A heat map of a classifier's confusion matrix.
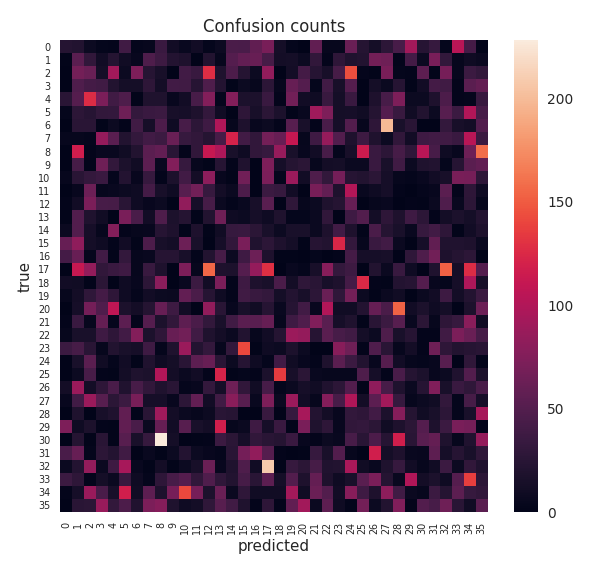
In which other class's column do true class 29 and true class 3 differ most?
13
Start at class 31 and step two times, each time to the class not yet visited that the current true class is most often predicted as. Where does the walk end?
1
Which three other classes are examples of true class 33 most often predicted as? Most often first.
34, 29, 26
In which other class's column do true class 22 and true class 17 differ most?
12
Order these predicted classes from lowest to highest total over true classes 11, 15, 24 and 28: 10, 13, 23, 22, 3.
3, 13, 22, 10, 23
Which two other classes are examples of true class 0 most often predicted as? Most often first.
33, 29
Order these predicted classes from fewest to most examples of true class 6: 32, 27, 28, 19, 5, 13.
5, 28, 32, 19, 13, 27
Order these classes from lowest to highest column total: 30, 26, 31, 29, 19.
29, 30, 31, 26, 19
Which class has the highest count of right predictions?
17
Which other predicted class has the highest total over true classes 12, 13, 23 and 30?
8
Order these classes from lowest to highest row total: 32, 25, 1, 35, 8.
25, 1, 32, 35, 8
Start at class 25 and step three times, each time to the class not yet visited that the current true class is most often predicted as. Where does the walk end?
10
